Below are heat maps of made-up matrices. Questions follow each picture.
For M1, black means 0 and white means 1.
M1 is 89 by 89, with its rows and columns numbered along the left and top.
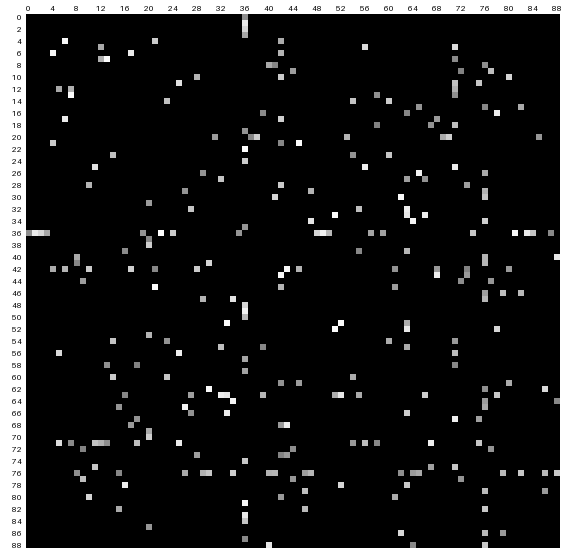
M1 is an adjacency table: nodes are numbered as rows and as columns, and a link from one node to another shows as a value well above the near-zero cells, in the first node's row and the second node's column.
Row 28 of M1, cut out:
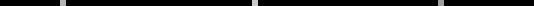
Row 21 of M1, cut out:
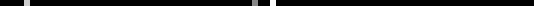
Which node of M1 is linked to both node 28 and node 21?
node 42
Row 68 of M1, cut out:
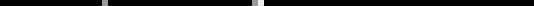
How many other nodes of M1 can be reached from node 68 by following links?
12
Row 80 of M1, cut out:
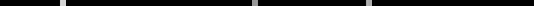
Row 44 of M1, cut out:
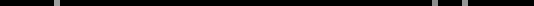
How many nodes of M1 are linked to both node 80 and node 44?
0
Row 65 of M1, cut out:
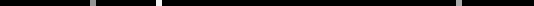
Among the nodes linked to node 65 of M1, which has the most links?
node 76
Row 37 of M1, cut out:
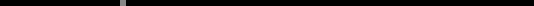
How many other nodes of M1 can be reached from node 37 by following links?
7
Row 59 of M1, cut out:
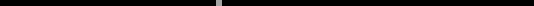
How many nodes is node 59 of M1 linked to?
1
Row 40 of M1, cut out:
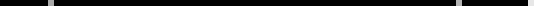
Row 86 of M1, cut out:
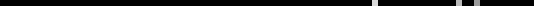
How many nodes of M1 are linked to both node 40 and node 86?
1
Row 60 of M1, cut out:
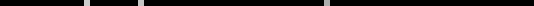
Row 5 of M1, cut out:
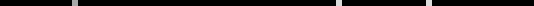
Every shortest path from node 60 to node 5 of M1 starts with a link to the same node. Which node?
node 54
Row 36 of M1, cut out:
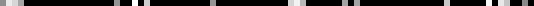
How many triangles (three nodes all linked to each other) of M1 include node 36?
0
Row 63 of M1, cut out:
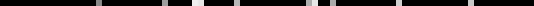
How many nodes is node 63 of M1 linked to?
10
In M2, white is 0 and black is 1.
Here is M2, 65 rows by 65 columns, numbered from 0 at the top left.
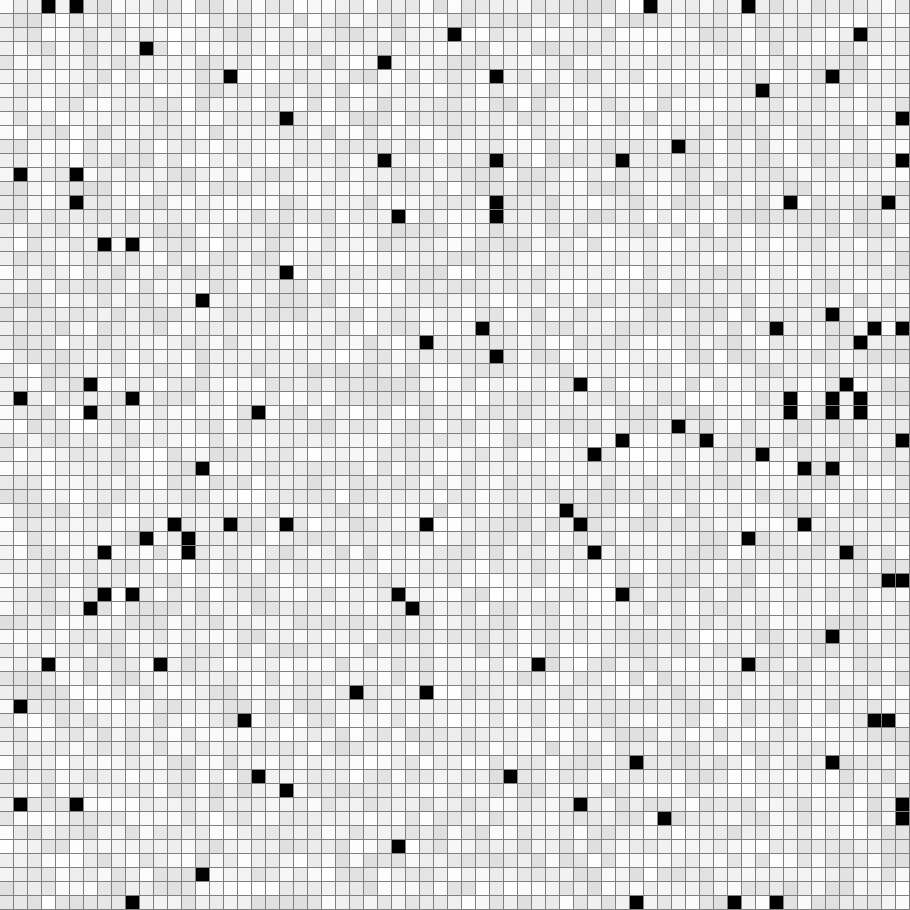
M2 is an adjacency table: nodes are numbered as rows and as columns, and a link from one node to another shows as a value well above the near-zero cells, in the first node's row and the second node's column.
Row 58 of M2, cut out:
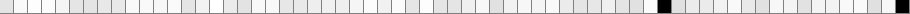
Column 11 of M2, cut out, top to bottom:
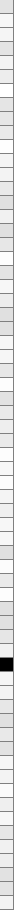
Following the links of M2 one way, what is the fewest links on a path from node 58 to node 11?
2
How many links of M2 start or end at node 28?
8
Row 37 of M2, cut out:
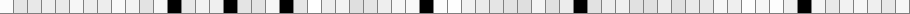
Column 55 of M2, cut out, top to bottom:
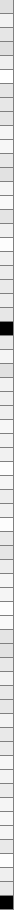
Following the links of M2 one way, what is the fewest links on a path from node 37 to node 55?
3
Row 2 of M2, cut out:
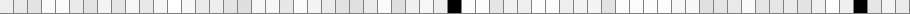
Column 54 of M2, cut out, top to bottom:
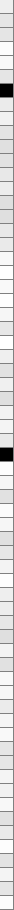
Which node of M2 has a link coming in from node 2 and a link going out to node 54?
node 32
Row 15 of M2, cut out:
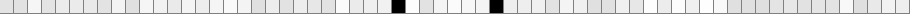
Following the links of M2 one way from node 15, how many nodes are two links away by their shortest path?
5
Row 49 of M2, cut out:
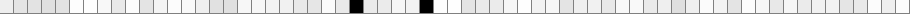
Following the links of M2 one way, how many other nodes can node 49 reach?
4
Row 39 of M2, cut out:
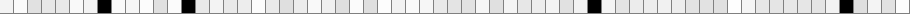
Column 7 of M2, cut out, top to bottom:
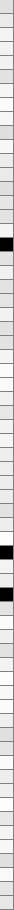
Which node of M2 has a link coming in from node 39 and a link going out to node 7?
node 42
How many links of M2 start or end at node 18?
2
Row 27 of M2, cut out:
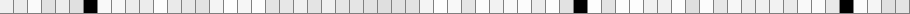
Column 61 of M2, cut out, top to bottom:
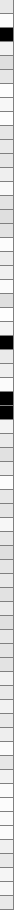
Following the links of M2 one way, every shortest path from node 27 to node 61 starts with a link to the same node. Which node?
node 60
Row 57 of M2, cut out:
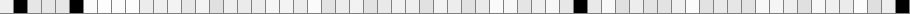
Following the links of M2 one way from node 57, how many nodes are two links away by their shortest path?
8
